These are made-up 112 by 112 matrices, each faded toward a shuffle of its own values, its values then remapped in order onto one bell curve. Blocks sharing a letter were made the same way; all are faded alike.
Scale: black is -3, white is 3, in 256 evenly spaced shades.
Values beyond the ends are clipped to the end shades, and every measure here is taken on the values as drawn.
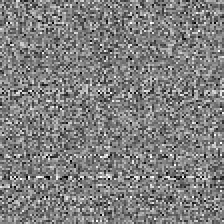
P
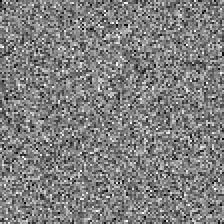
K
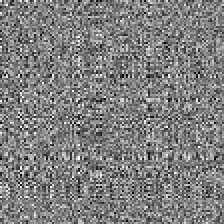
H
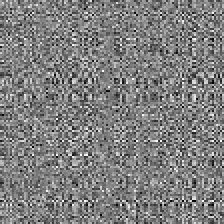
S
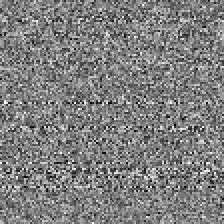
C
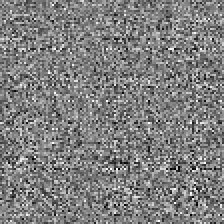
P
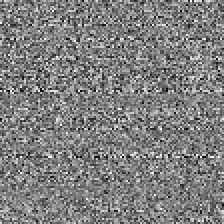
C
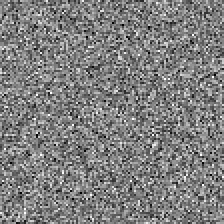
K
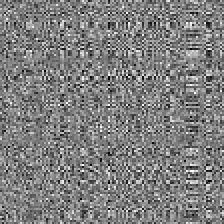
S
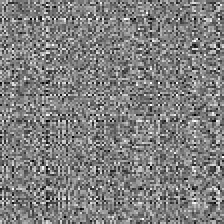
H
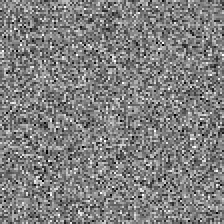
K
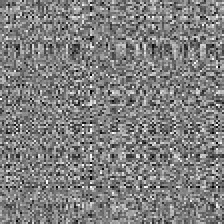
H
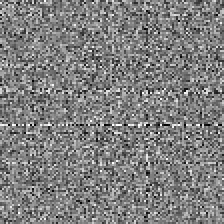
P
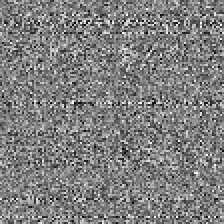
P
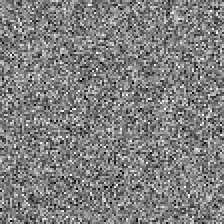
K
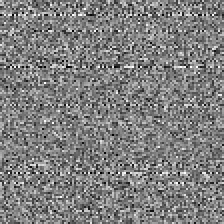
C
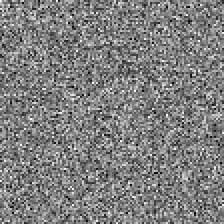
K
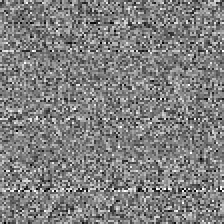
C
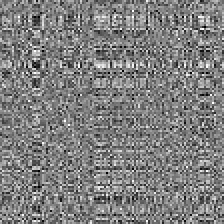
S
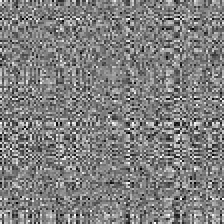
S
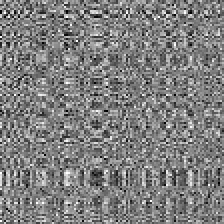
S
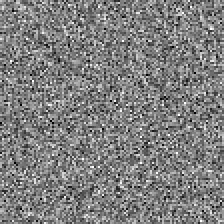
K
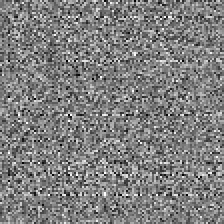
P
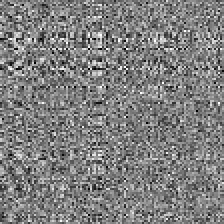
H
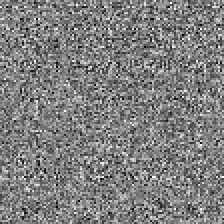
P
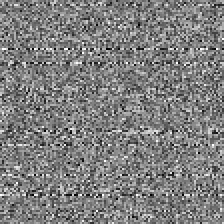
C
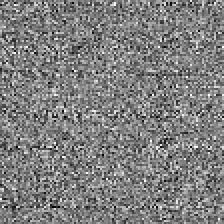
P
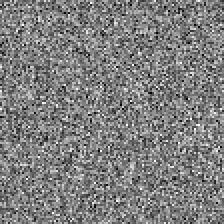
K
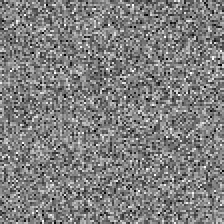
K
